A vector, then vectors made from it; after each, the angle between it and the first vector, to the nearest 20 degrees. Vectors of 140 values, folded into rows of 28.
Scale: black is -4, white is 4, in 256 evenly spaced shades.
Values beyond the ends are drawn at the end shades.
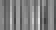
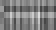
40 degrees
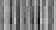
160 degrees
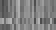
60 degrees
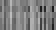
60 degrees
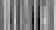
160 degrees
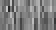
60 degrees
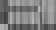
60 degrees
